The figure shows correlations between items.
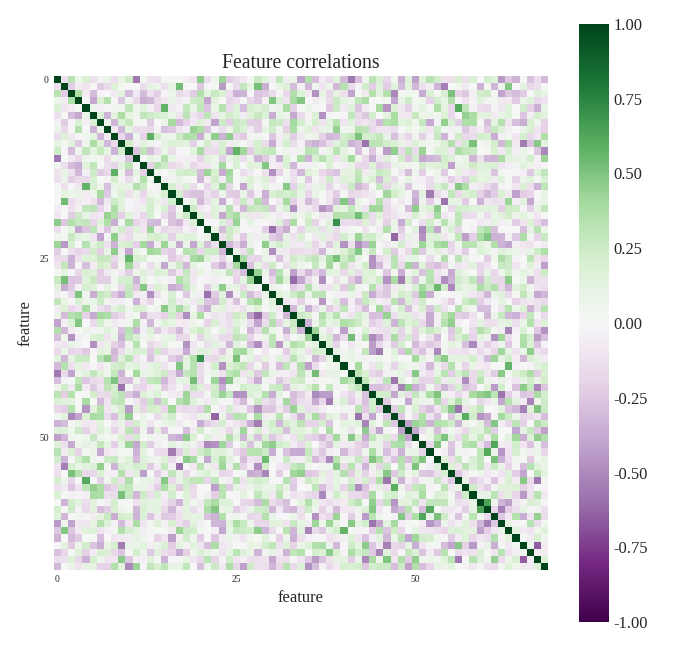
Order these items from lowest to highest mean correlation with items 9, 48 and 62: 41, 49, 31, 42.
49, 31, 42, 41
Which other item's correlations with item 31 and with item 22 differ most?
47
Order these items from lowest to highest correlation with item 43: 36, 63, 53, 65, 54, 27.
54, 53, 63, 27, 36, 65
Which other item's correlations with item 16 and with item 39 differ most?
20
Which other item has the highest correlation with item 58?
9
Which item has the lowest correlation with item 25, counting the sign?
44
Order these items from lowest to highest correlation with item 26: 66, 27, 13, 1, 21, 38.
27, 13, 21, 66, 1, 38
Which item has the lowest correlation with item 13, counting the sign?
30
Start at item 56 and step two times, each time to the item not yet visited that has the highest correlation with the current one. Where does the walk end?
15
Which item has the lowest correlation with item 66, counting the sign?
45
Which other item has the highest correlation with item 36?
41
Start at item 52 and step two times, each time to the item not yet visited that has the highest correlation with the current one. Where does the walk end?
59
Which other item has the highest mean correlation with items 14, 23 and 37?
12
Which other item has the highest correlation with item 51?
61
